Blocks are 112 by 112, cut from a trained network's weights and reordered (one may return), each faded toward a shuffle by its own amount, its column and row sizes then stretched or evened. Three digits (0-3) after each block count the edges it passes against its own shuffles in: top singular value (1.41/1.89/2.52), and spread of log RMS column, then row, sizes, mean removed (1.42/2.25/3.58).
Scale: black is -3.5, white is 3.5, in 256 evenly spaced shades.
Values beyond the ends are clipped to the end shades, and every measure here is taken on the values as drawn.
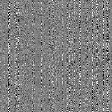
2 3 0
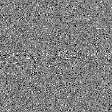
0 1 2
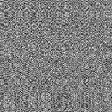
3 1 0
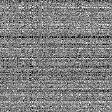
3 2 2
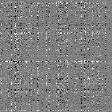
1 3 2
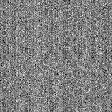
2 0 0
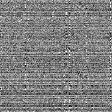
3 2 1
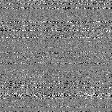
1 0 3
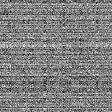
3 2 1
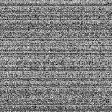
3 1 0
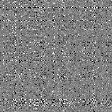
2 2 2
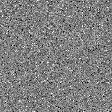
1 0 1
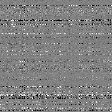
2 2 3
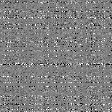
1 2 3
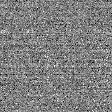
1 1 0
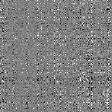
1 3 2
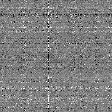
2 2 2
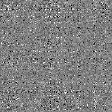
0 2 2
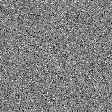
0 0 0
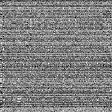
3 1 1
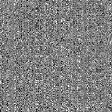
2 2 1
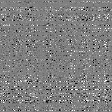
1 2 3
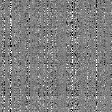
2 3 0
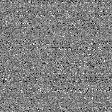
0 0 2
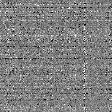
2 2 2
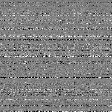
2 1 3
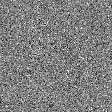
0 1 0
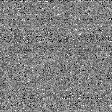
0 1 2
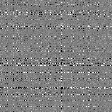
2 2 3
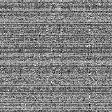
3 1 0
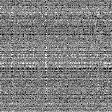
3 2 2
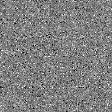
0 1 2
